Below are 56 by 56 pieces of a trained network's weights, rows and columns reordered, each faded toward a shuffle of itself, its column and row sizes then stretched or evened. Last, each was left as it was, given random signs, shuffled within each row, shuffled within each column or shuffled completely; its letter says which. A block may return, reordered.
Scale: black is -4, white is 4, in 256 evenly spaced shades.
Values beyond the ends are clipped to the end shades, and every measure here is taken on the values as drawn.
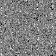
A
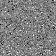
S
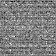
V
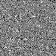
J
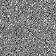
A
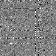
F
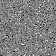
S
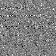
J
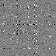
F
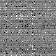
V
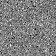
S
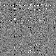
F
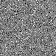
S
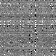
V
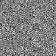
V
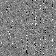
A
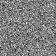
S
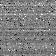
J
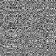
V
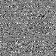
J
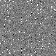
A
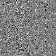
A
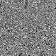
J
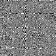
F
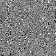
A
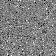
S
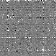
V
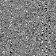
A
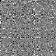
V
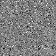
J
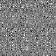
V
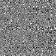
F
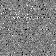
J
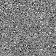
J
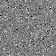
S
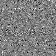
J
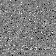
J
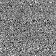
J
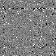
F
